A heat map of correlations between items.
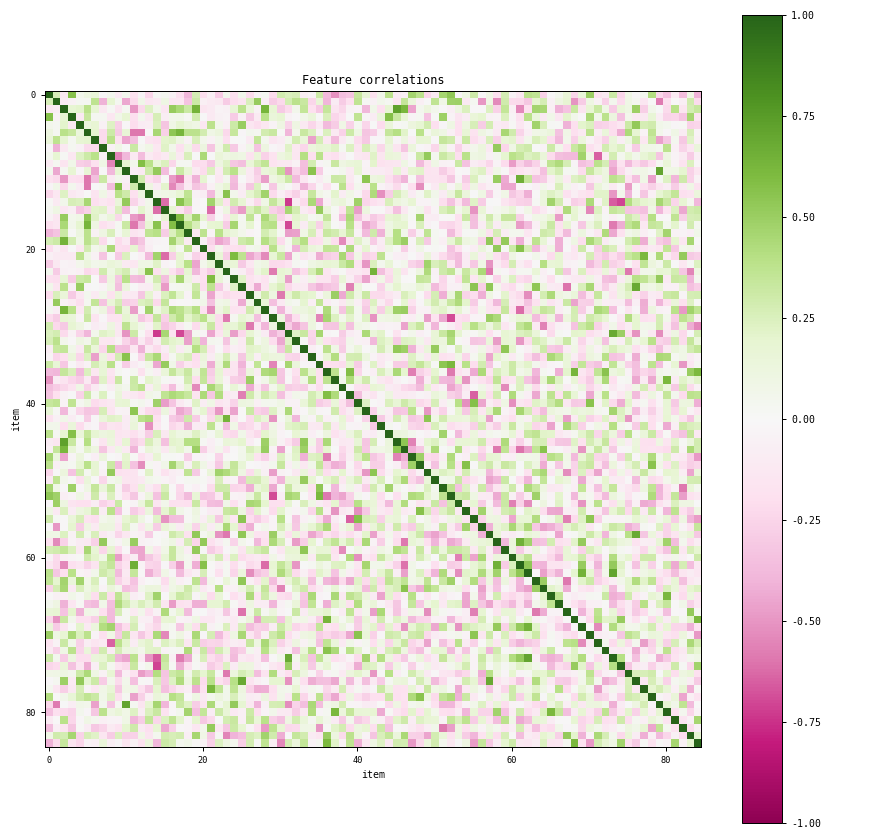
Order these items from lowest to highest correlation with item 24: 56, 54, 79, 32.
32, 56, 54, 79
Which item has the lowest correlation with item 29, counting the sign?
52
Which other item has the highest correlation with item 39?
36
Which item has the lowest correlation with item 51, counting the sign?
82
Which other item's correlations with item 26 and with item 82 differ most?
21
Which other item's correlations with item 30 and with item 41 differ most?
26
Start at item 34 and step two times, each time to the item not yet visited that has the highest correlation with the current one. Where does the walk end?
79
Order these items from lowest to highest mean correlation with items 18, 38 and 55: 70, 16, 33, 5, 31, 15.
15, 31, 16, 33, 5, 70
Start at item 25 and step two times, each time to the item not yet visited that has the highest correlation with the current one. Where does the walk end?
57
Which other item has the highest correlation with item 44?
3
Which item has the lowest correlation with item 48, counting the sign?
12
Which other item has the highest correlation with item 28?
2
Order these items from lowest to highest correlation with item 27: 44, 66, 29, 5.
29, 44, 66, 5
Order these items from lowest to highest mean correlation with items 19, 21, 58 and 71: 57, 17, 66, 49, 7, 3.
49, 66, 7, 3, 17, 57
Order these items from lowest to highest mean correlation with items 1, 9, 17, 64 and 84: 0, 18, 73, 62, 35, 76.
62, 73, 0, 35, 76, 18
